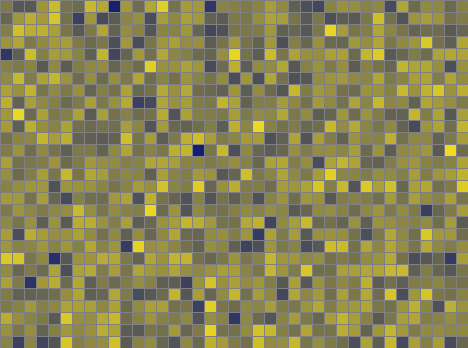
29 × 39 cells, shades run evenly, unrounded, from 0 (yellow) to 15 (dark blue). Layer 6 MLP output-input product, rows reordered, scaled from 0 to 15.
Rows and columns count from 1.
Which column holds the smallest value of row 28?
18
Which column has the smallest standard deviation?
21
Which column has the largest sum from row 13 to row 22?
22
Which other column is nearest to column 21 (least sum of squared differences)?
30
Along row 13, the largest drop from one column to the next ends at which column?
38
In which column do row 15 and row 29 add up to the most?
2
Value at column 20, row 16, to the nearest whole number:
4
